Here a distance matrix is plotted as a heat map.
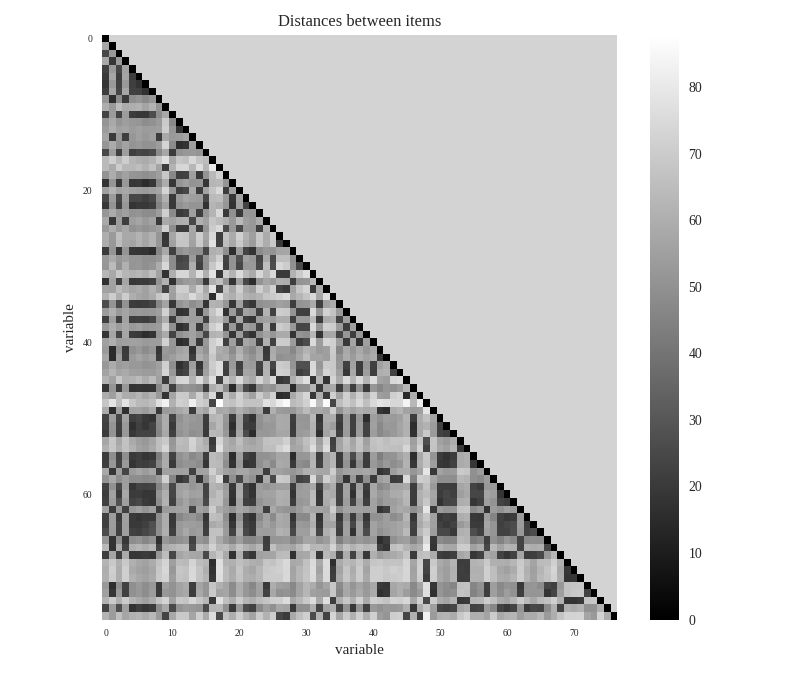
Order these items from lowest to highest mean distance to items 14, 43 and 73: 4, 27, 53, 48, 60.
4, 60, 27, 53, 48
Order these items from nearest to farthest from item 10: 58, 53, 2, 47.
2, 58, 53, 47
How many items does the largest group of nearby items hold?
30
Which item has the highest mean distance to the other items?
48
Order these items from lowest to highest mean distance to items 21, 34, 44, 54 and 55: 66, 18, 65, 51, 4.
51, 4, 65, 18, 66
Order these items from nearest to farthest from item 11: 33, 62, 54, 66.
66, 62, 54, 33
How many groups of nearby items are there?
5
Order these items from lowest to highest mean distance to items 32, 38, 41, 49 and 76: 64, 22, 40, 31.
22, 64, 40, 31
